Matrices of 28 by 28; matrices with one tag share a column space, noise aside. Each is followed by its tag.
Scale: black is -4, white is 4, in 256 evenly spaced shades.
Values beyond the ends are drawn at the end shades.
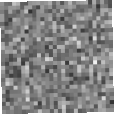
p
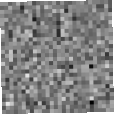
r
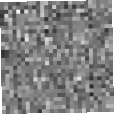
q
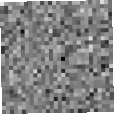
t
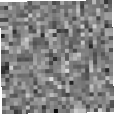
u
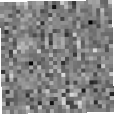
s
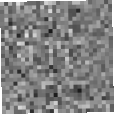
t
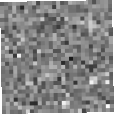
r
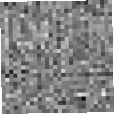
s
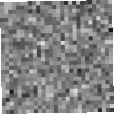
t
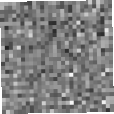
s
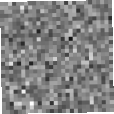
r
